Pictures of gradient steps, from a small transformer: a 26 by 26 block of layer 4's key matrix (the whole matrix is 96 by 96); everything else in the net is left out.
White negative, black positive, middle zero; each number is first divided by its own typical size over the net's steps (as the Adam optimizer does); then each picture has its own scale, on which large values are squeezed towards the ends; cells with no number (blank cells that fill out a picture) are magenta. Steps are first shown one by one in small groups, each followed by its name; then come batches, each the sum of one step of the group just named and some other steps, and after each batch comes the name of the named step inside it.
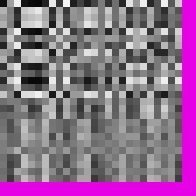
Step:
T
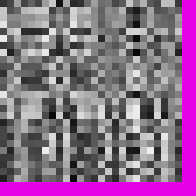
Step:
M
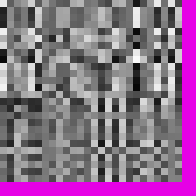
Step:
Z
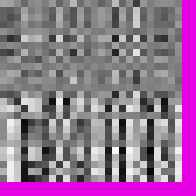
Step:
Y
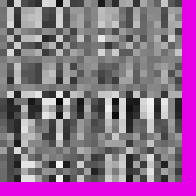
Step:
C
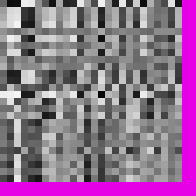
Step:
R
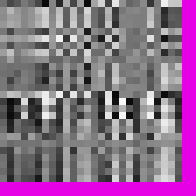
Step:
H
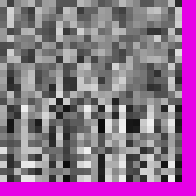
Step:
C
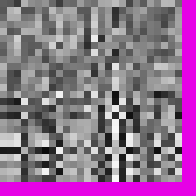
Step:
H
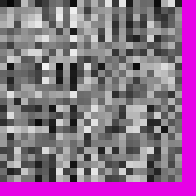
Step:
M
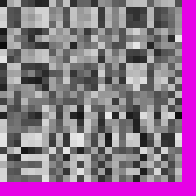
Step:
T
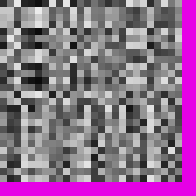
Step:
T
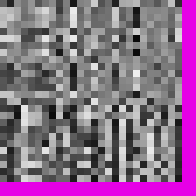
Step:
M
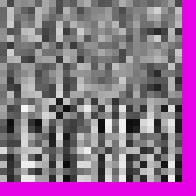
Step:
C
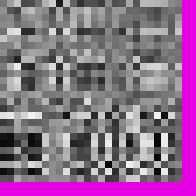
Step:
M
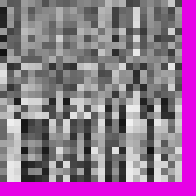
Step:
Y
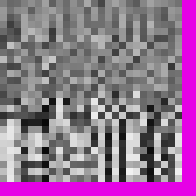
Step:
Y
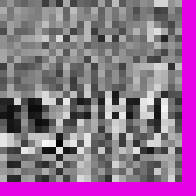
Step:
H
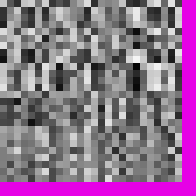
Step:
Z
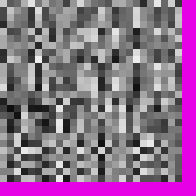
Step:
Z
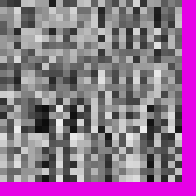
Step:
R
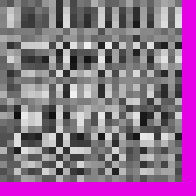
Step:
M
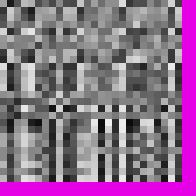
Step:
Z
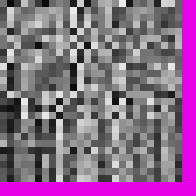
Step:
H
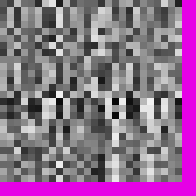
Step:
C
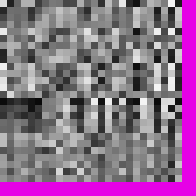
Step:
Z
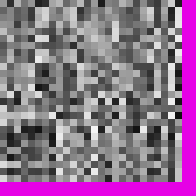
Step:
Z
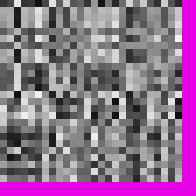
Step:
C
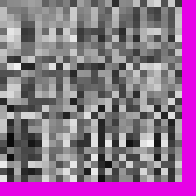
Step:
R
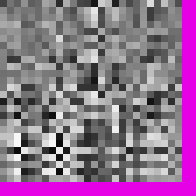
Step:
R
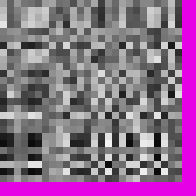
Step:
M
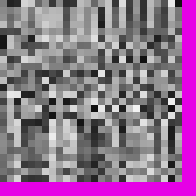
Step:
R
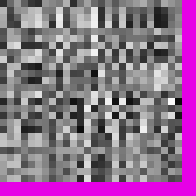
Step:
T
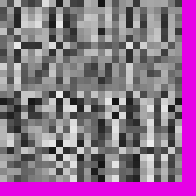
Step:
C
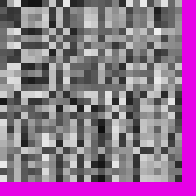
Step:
T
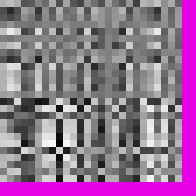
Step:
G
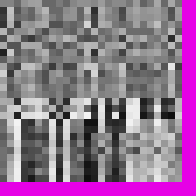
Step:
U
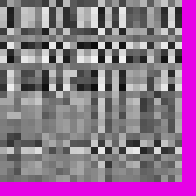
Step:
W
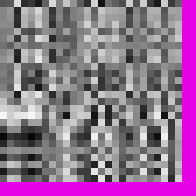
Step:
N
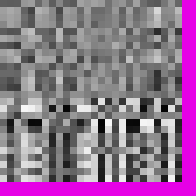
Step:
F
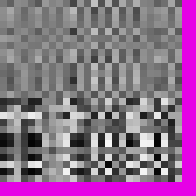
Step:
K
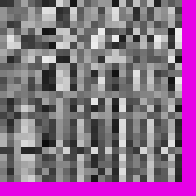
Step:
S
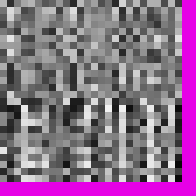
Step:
S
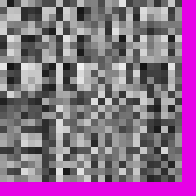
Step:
S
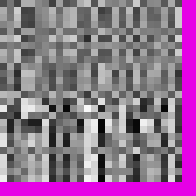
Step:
F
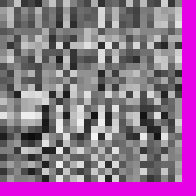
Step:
N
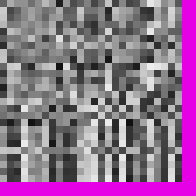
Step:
F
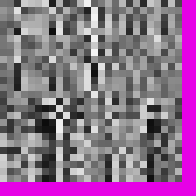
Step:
S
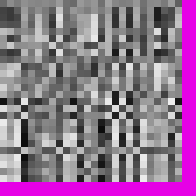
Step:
G
